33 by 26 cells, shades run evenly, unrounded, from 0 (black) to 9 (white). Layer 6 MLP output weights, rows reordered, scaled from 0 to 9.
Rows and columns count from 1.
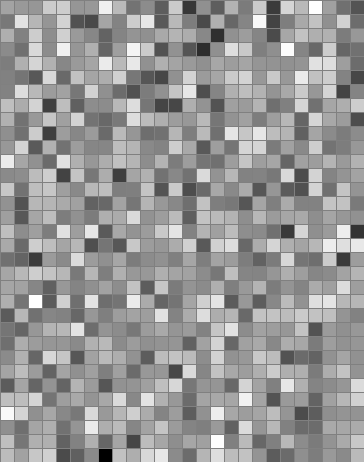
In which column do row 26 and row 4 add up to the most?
5
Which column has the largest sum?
24
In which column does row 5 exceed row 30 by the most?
23
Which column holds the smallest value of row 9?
26
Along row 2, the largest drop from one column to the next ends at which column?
20
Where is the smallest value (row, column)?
33, 8
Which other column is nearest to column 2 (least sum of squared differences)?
19
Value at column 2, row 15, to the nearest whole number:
3
